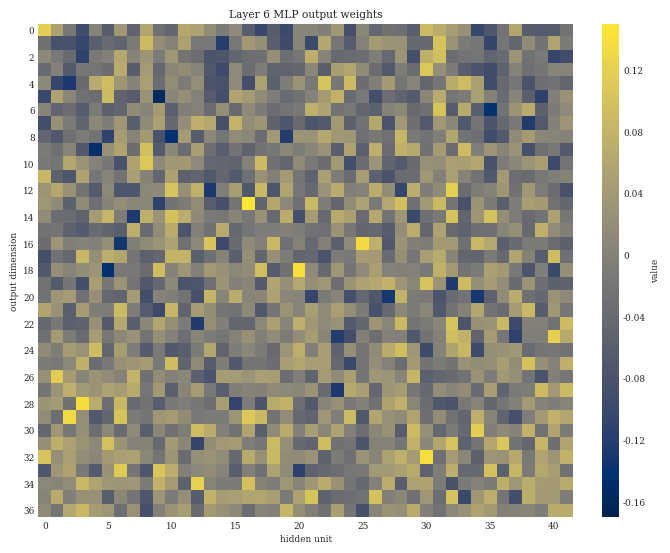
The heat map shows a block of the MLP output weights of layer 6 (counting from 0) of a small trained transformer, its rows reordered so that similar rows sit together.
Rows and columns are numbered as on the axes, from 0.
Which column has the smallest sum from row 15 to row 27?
8
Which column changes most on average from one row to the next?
32
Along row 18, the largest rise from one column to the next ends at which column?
20
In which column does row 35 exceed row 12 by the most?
13
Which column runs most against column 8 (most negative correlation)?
14
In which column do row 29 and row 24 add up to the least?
30
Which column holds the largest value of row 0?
0
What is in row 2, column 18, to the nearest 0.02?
0.02
